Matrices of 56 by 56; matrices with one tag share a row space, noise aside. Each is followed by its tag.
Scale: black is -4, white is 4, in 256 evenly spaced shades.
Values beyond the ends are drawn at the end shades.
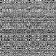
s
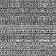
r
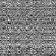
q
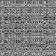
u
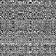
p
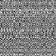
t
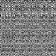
t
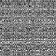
s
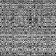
p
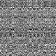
p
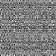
t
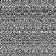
t
